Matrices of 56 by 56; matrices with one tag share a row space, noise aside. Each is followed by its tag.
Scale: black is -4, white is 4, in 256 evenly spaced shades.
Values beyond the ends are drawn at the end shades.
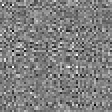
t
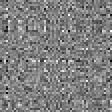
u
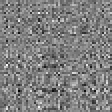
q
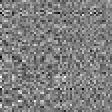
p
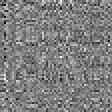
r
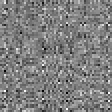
r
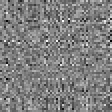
u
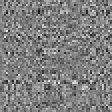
q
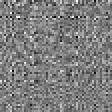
t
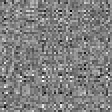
r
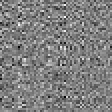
p
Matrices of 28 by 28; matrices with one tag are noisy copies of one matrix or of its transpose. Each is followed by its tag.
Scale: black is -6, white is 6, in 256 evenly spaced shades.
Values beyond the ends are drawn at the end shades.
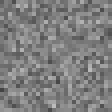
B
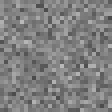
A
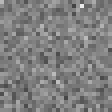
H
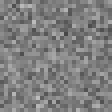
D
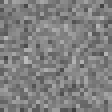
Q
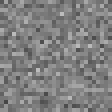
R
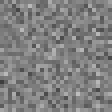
D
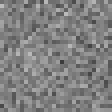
Q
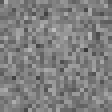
Q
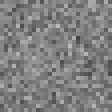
Q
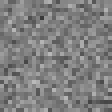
H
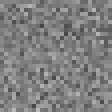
D
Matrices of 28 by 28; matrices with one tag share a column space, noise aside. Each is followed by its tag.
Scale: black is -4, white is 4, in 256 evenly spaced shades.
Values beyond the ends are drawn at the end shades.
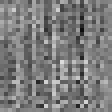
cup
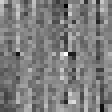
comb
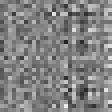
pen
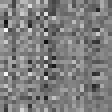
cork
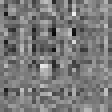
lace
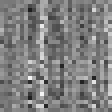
cup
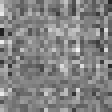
lace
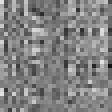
lace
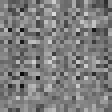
cork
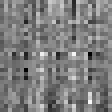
comb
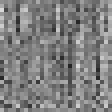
cup
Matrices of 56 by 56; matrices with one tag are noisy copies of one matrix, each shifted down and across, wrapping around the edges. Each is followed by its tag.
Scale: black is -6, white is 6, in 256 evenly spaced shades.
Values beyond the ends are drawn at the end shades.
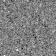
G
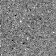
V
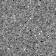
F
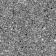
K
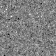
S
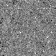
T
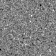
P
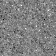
T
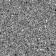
P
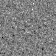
P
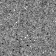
F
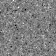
S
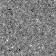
S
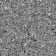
G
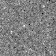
G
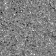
T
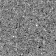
V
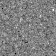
G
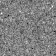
S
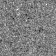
T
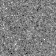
T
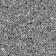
S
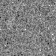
T
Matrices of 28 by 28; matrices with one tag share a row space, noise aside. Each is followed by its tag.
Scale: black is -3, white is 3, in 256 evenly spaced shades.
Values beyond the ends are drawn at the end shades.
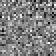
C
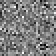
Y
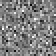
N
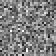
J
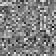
Y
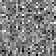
C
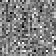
N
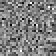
C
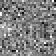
Y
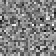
Y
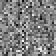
J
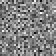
N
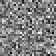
C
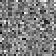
Y
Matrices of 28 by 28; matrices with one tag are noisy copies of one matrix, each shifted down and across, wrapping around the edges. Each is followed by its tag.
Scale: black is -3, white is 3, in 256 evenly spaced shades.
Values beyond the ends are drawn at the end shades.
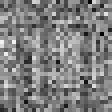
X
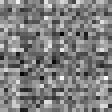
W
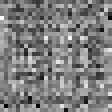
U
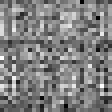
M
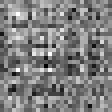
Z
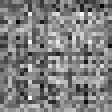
Z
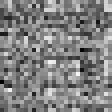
W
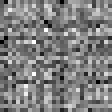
U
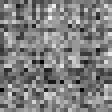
W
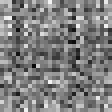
X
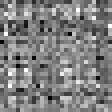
W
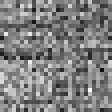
Z
